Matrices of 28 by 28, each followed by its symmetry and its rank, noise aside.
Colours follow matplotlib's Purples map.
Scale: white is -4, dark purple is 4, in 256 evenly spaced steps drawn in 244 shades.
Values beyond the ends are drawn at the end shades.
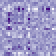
no symmetry, rank three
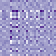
antisymmetric, rank two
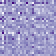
antisymmetric, rank two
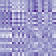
antisymmetric, rank two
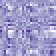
no symmetry, rank three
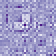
symmetric, rank three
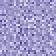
antisymmetric, rank four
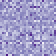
no symmetry, rank four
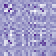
symmetric, rank three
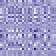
no symmetry, rank two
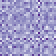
no symmetry, rank three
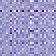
no symmetry, rank two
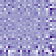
antisymmetric, rank two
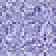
antisymmetric, rank four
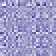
no symmetry, rank three
